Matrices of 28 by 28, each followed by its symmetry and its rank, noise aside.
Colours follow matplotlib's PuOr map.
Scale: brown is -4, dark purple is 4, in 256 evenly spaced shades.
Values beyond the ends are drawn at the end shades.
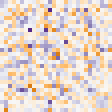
symmetric, rank eight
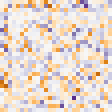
antisymmetric, rank eight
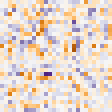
antisymmetric, rank six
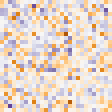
symmetric, rank six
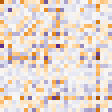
symmetric, rank four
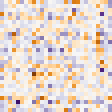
no symmetry, rank six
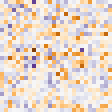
no symmetry, rank eight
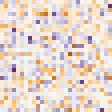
no symmetry, rank eight
